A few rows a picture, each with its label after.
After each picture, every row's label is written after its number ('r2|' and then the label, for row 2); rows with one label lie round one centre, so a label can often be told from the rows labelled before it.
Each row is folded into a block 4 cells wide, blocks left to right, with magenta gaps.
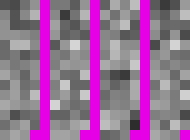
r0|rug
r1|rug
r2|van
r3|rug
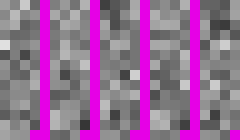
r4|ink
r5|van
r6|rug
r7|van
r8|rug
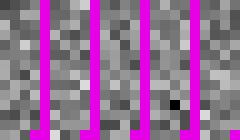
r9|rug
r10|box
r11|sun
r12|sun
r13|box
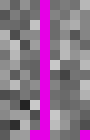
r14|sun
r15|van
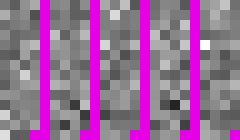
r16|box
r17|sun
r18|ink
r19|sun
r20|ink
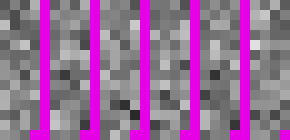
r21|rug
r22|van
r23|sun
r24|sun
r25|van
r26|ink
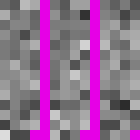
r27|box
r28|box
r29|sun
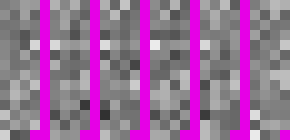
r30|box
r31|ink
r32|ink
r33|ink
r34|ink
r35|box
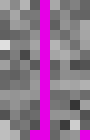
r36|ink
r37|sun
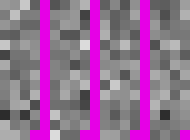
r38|ink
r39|box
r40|rug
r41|rug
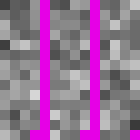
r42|rug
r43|box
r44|van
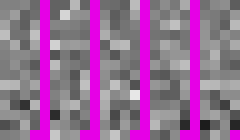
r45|sun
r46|ink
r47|rug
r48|van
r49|sun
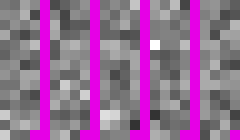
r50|box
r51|rug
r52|van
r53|ink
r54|sun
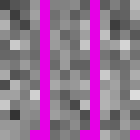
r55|rug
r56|sun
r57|rug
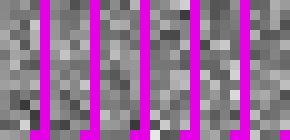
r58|sun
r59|sun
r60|van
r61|box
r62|rug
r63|box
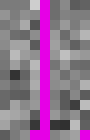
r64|van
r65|sun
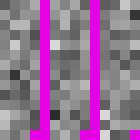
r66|van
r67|ink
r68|box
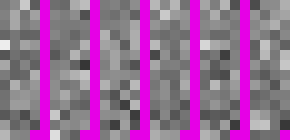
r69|ink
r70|box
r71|sun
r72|ink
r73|ink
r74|van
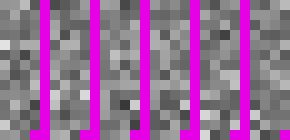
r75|ink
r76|rug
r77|sun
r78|sun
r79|box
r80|box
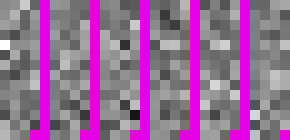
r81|ink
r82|sun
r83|sun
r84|rug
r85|rug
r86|box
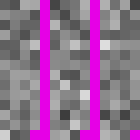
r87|box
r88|rug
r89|ink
